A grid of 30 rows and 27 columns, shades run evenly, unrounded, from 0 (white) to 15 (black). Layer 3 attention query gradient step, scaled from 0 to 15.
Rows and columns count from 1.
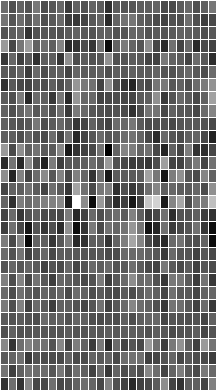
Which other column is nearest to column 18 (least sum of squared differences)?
16
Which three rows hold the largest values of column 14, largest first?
12, 4, 14
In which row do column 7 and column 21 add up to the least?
13
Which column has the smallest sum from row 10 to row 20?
17
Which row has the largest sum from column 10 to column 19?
30
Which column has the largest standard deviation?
10
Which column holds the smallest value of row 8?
27
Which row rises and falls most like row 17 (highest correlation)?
18
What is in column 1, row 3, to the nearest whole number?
10
